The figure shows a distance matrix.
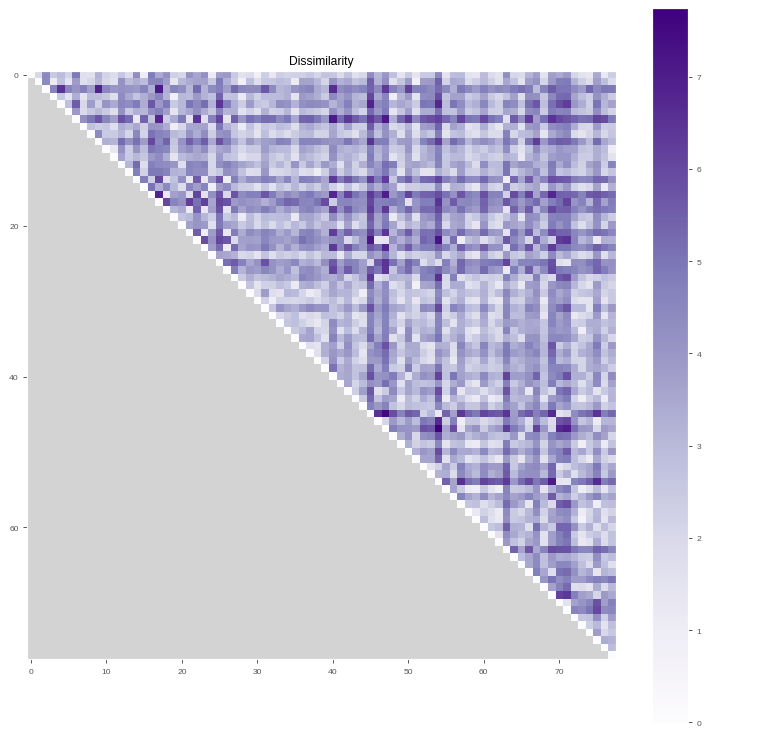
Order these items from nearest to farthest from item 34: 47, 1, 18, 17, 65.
1, 65, 18, 47, 17
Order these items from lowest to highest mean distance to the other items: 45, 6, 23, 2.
23, 2, 6, 45
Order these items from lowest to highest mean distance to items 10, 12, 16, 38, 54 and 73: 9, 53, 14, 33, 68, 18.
33, 53, 68, 18, 14, 9
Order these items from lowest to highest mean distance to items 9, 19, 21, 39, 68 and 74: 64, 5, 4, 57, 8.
5, 8, 4, 64, 57
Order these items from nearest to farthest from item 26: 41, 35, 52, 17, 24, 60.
35, 24, 41, 52, 60, 17
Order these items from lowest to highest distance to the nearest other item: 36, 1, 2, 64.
1, 36, 64, 2
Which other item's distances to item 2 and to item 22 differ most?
47
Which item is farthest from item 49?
6
